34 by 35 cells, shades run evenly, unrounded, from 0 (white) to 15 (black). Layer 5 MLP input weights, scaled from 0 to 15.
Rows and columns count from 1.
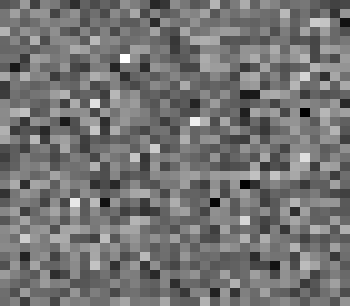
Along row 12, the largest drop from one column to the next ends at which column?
10
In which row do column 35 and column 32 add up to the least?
26
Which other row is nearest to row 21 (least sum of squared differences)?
32
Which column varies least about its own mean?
17
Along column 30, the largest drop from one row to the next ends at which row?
25
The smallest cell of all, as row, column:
7, 13
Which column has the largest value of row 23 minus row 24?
22
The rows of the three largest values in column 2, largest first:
8, 15, 33
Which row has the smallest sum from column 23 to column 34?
20
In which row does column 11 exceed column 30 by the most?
23
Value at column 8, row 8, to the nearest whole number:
11
